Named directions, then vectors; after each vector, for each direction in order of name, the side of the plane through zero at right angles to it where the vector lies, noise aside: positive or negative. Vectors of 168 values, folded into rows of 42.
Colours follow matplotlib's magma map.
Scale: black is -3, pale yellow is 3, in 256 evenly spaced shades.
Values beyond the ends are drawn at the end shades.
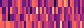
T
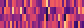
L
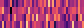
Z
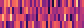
negative, negative, negative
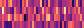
negative, negative, positive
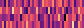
positive, positive, positive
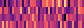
positive, positive, positive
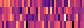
negative, negative, negative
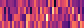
negative, positive, positive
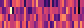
negative, positive, negative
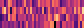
positive, negative, positive
